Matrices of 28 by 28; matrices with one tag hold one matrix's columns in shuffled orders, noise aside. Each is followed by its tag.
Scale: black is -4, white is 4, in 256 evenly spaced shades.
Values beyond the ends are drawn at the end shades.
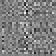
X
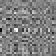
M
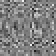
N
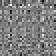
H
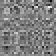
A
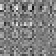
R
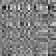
R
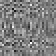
N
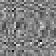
N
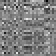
A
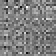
A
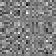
X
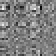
R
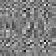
N
